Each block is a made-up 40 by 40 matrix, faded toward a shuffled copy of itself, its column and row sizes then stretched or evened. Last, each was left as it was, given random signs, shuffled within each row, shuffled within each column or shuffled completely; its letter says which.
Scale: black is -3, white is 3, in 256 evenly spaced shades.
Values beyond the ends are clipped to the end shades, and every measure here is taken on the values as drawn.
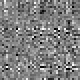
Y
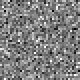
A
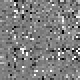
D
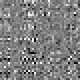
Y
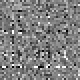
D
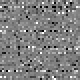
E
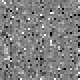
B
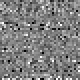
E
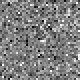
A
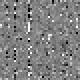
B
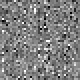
B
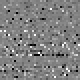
E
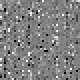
B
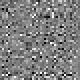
Y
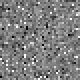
A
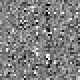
B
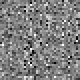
B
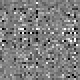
D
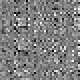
Y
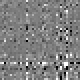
Y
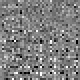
D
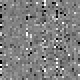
B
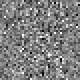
B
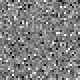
A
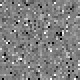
A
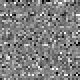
E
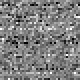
E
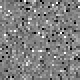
A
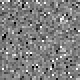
A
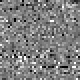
E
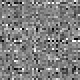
Y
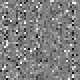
B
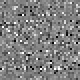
E
